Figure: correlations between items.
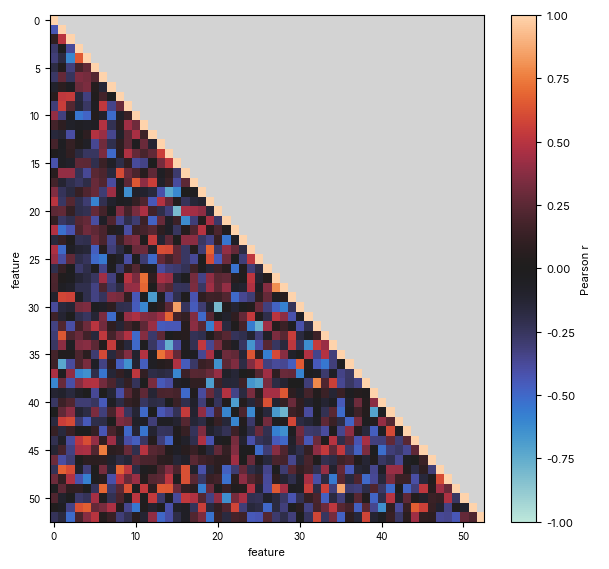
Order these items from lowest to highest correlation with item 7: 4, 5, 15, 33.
15, 5, 33, 4
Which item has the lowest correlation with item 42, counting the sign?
22
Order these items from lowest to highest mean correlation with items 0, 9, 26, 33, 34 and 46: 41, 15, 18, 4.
15, 41, 4, 18
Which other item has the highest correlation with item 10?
17
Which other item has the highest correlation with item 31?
14
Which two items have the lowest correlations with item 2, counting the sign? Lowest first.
4, 52
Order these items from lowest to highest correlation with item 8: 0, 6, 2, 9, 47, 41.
0, 6, 9, 41, 2, 47
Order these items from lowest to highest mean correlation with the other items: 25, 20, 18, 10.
25, 18, 10, 20
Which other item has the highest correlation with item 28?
27
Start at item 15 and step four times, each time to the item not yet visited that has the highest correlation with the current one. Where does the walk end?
19
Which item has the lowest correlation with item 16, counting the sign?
21
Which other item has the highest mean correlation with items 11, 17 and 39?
28
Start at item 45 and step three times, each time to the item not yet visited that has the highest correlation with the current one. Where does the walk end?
35
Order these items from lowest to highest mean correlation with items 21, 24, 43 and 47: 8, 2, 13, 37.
37, 8, 2, 13
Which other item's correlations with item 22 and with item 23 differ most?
51
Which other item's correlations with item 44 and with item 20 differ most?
30
